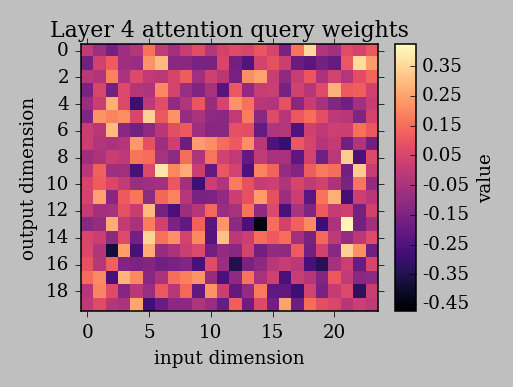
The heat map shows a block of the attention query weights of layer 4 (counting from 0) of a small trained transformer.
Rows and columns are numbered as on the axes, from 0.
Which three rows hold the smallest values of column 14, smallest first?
13, 6, 15
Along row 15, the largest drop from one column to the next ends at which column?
4
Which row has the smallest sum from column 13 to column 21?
16
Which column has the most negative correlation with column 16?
10
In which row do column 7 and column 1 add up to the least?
12
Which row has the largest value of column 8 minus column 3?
9
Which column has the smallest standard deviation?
0
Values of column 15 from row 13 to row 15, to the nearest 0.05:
0.15 0.1 -0.1
